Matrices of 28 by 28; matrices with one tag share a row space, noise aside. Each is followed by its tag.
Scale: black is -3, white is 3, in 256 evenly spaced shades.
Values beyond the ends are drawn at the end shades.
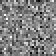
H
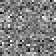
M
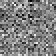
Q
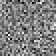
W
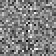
Q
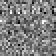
W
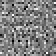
Q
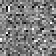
W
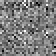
Q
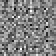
Q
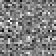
M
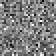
H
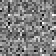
W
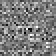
Q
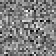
H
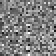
M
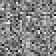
M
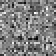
Q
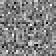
Q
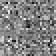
M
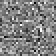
H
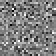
Q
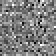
H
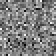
W
